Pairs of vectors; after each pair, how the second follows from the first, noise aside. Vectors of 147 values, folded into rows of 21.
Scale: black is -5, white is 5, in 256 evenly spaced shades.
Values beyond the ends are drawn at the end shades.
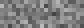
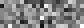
negated, scaled up.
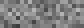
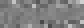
wrapped around, negated, partly zeroed.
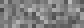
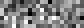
reversed, scaled up.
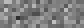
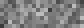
shuffled.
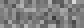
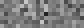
wrapped around, negated.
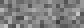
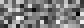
negated, scaled up.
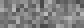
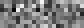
negated, scaled up.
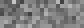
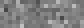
wrapped around, negated, partly zeroed.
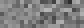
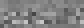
wrapped around, negated, partly zeroed.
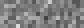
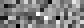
negated, scaled up.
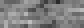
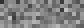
shuffled.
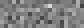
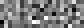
reversed, scaled up.
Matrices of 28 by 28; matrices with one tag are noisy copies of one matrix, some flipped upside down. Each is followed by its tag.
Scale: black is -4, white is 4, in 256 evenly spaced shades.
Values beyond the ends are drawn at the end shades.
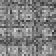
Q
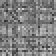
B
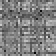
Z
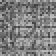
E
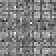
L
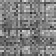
Z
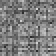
B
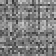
B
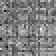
B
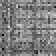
E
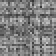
L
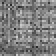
E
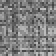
B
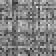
B
